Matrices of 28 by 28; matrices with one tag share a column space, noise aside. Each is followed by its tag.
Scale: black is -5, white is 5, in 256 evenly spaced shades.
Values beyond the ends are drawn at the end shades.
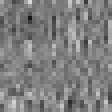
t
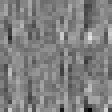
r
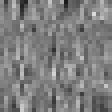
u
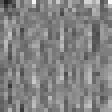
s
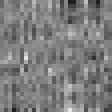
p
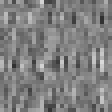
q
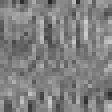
t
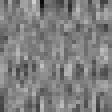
u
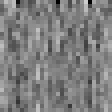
s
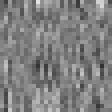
u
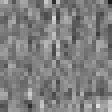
t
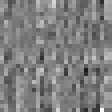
p
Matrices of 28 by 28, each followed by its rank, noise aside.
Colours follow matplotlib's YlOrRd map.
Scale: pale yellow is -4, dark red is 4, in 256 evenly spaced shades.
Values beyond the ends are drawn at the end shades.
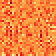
four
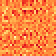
four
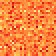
seven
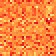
five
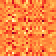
four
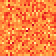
seven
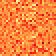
seven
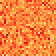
six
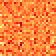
five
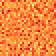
seven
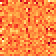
six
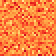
seven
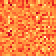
seven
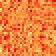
five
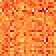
four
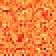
six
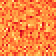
seven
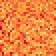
seven
